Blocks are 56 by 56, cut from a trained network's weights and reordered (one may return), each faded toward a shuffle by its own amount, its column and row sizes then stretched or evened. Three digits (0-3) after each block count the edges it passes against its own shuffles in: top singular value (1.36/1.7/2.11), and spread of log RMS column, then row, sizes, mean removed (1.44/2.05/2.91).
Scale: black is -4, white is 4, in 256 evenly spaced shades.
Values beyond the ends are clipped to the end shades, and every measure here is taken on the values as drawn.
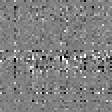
2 2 3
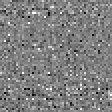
1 1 2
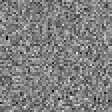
2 0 0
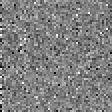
1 1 0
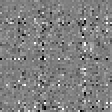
0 2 2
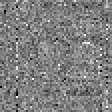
2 1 0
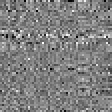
3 0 2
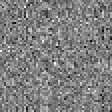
2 0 0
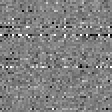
2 0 2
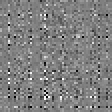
3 3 2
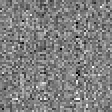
2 1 0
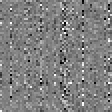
1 3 0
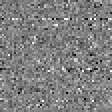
0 0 2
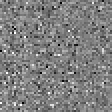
0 1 2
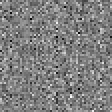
1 2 0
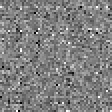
1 1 1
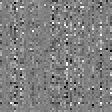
0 3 1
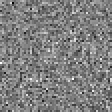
1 0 1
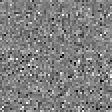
0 1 1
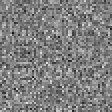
2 0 0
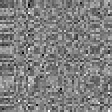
3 1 0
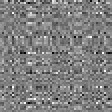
3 1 3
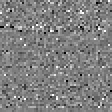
1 0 2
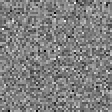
2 0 0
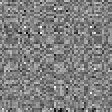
3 1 1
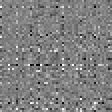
2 2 2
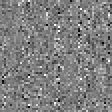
1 2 0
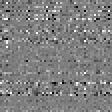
2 1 3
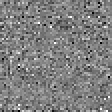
1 1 2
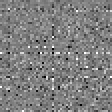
2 1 2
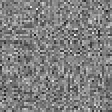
2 1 0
